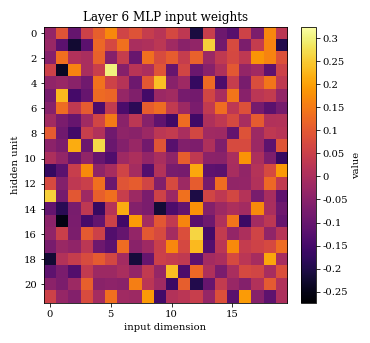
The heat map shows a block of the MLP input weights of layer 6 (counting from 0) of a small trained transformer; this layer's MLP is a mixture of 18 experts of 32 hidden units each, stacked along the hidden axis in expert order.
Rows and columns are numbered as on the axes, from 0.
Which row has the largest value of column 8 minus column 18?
21
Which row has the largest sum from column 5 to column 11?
0
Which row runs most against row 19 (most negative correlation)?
13
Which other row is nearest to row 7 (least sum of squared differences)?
20
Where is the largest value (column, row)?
5, 3
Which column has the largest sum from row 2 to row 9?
4
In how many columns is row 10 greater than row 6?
9
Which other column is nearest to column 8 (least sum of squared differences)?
14
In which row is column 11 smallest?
19
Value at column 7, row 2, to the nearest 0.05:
-0.1
